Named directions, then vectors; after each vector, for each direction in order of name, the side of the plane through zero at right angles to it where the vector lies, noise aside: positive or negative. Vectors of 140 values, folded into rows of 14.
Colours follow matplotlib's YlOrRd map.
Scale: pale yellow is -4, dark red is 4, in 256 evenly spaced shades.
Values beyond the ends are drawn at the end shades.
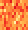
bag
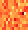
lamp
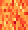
negative, negative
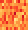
positive, negative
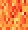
positive, negative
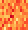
positive, negative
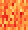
negative, positive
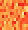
negative, negative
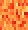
negative, negative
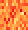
positive, negative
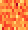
positive, positive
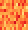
negative, negative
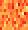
negative, negative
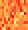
positive, negative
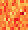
negative, positive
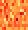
negative, positive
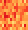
positive, positive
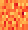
positive, positive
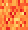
positive, negative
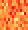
positive, negative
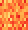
negative, negative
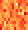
negative, negative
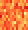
positive, positive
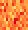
negative, positive
